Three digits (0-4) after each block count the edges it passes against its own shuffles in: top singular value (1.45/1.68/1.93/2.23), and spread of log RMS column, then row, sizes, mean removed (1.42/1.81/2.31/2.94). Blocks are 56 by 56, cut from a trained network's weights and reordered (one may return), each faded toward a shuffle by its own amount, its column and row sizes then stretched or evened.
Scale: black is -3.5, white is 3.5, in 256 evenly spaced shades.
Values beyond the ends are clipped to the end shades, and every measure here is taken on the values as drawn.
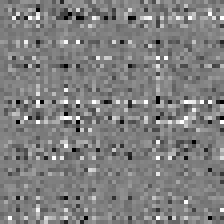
2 2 4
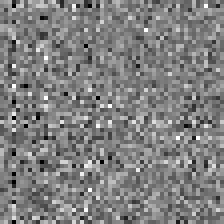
2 2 2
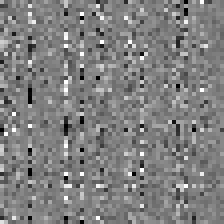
0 4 1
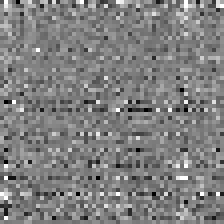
1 1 4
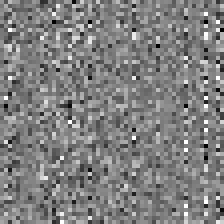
1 4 0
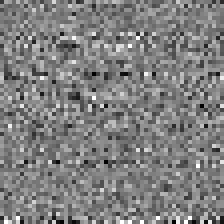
3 0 3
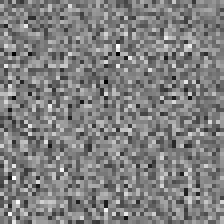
2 2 1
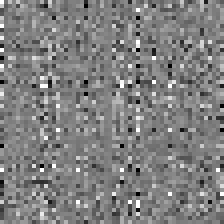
0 4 3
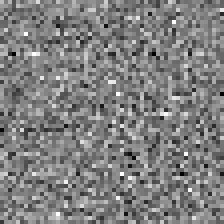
1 0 1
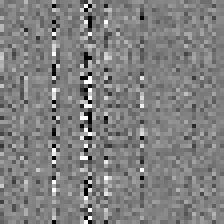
3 4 0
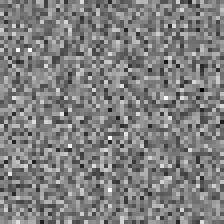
1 1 0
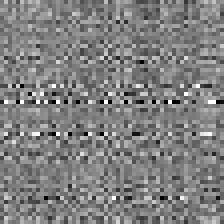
4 1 4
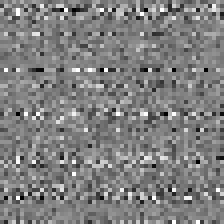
0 1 4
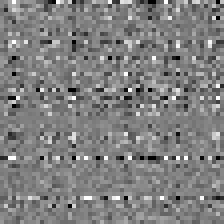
3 2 4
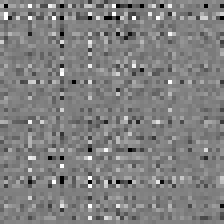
1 3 4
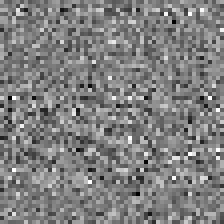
1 0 3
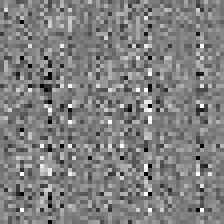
0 4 3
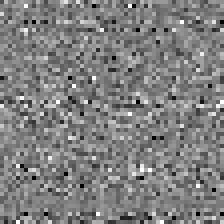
0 0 3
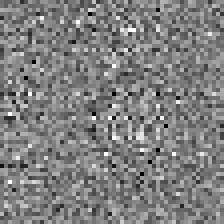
1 1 1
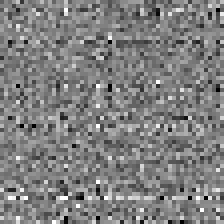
2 1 3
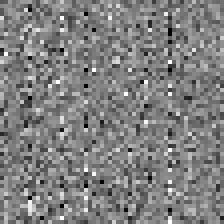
1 3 0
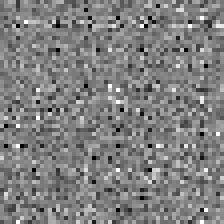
0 2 3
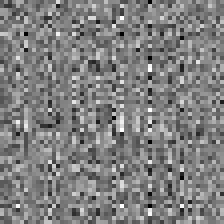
4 4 1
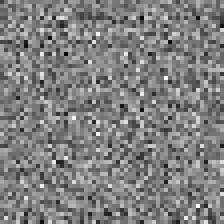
3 2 1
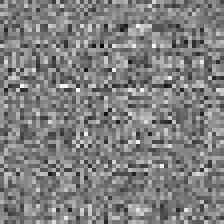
3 1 3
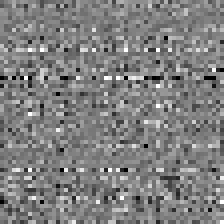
0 2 4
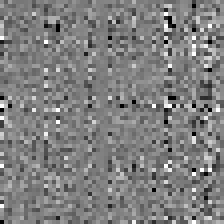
2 4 2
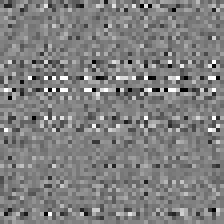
3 1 4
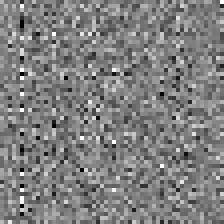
2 3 0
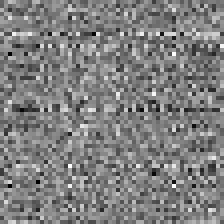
3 1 3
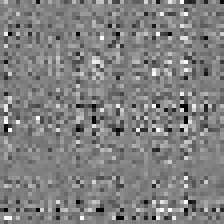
1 4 4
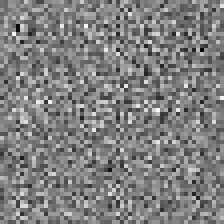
3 1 1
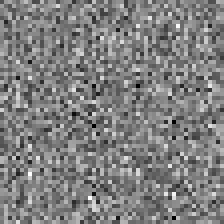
2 1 0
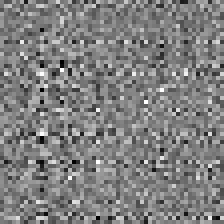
4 2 3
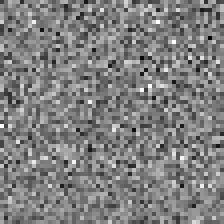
0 0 1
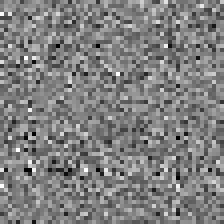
2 1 2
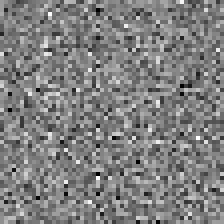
1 1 0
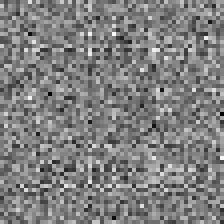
3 0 1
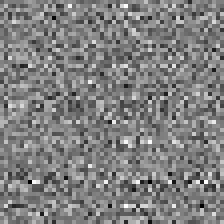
3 0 3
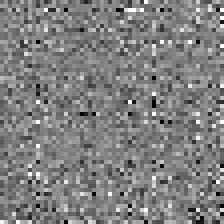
0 3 3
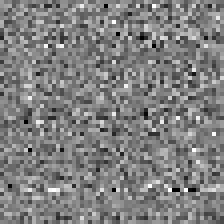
2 1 3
